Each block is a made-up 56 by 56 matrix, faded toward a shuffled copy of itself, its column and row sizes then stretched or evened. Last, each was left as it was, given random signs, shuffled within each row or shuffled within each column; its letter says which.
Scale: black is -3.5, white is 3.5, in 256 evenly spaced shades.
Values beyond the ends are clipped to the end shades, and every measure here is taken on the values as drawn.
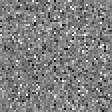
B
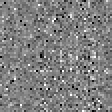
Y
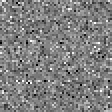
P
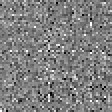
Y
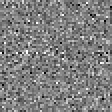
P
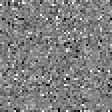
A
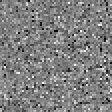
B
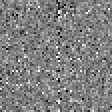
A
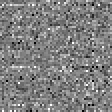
Y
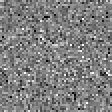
P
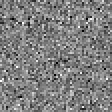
P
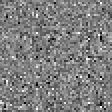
A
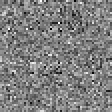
A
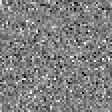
P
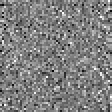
B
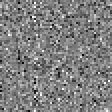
B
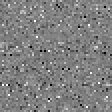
P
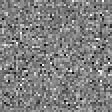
P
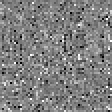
Y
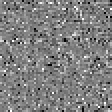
P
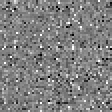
A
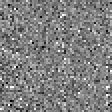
B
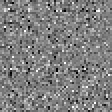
A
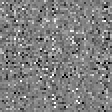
A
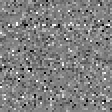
P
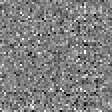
Y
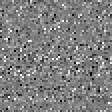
P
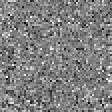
Y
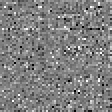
A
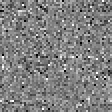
A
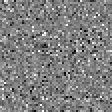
P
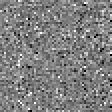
B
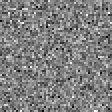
P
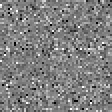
P
